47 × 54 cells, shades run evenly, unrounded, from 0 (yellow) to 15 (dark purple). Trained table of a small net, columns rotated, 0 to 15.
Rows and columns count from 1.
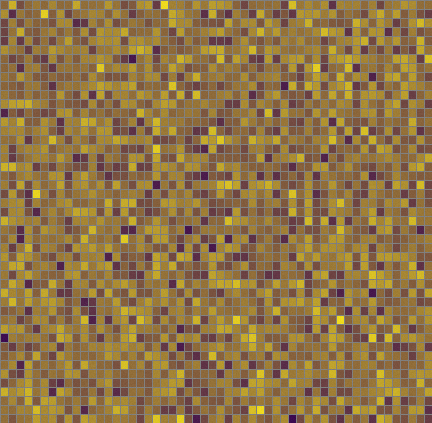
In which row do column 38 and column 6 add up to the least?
2
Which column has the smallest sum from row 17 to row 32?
20
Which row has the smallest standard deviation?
40
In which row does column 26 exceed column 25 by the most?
36
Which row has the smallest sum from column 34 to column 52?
7
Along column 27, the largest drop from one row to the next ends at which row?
29
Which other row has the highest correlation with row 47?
17
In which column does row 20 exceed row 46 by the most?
33
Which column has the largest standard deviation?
47
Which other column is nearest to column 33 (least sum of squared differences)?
6
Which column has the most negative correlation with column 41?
37
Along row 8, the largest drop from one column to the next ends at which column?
13
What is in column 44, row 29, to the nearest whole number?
5
